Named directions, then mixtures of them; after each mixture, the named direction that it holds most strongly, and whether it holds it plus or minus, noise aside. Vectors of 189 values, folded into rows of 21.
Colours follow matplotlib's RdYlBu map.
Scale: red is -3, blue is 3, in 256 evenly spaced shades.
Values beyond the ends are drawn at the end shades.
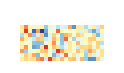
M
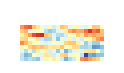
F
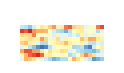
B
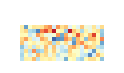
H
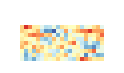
F, plus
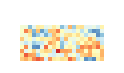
M, plus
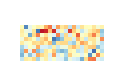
H, plus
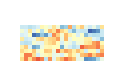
F, minus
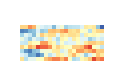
B, minus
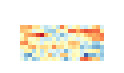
F, plus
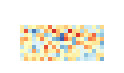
H, plus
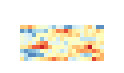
B, minus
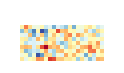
M, plus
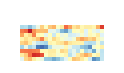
B, plus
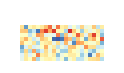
H, plus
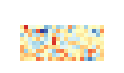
M, plus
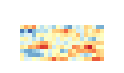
B, minus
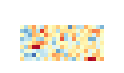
M, minus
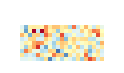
M, minus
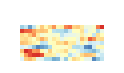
B, plus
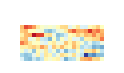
F, plus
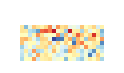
H, plus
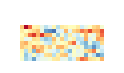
F, plus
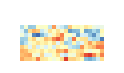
F, minus
